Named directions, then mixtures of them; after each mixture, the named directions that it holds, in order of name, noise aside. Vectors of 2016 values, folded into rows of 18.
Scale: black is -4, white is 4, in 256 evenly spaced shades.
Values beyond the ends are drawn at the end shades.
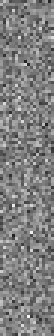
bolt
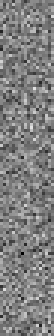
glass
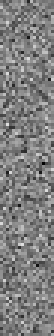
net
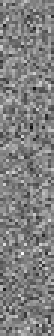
glass.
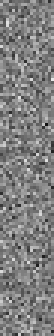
bolt, net.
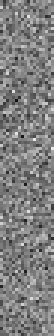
bolt, glass, net.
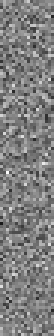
glass, net.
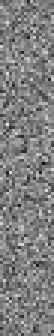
net.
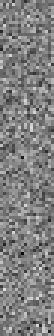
glass.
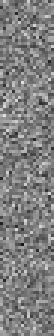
bolt, glass, net.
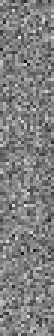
bolt, glass.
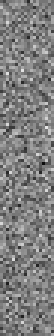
net.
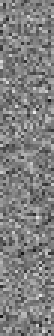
glass.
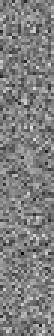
glass.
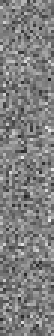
bolt, glass, net.
